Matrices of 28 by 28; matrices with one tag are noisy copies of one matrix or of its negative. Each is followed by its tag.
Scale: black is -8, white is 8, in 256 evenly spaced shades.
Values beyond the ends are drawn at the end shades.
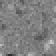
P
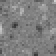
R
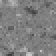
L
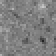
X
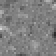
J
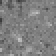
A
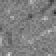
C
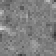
J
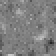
P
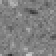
L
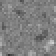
P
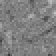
C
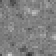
L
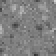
R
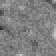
J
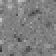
A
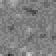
L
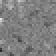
A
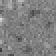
A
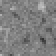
X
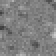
J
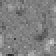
P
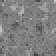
R
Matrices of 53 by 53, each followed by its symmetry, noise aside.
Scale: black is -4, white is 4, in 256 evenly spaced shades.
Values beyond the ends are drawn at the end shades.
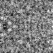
mirrored top to bottom.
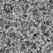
symmetric.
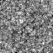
symmetric.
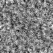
same after a half turn.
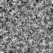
symmetric.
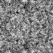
mirrored top to bottom.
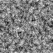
same after a half turn.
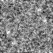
same after a half turn.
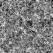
symmetric across the other diagonal.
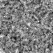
symmetric across the other diagonal.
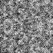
mirrored top to bottom.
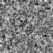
symmetric.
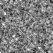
symmetric across the other diagonal.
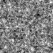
symmetric across the other diagonal.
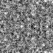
mirrored top to bottom.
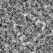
symmetric.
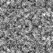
mirrored top to bottom.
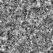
symmetric.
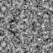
mirrored top to bottom.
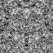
mirrored left to right.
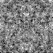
mirrored left to right.
